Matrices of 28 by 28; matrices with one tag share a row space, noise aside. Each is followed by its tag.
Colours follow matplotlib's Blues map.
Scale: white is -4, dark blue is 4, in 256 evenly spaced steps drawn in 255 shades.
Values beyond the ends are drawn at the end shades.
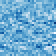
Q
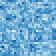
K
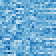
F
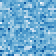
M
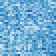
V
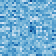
K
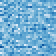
V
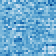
F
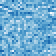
V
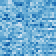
F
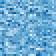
K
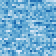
F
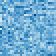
M
